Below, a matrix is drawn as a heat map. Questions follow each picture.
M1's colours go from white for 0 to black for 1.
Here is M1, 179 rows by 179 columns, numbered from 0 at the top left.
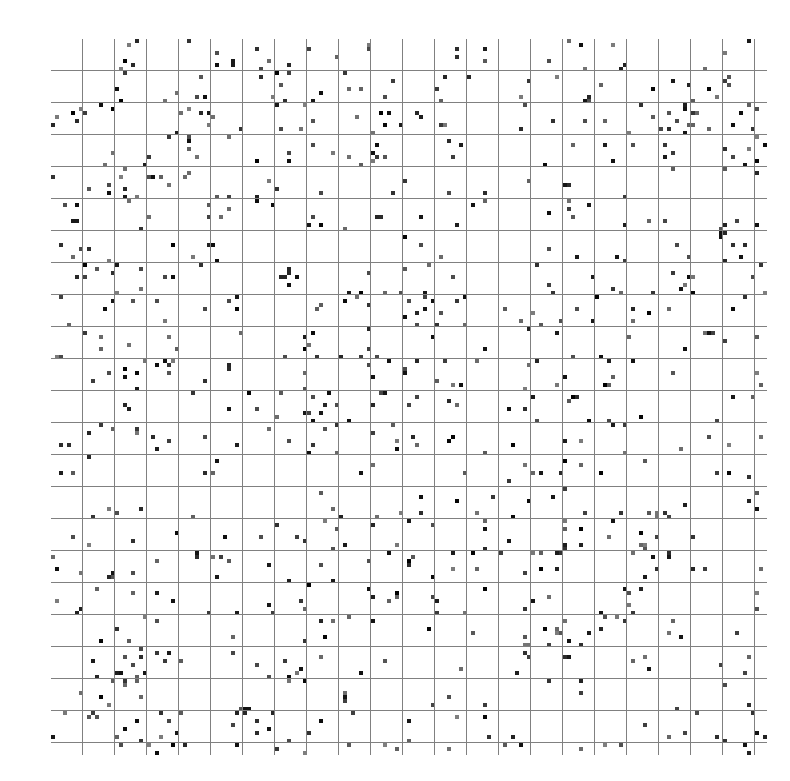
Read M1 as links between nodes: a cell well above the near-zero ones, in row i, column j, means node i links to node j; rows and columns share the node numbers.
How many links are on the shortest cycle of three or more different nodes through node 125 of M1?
6
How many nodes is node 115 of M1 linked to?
3
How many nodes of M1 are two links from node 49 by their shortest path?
8
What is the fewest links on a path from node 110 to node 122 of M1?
6
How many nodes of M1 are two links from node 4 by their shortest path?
9
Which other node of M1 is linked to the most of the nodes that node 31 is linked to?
node 158
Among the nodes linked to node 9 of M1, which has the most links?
node 126
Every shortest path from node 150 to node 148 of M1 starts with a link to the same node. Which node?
node 129
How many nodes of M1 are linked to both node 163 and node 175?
0
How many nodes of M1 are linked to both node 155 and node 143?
1
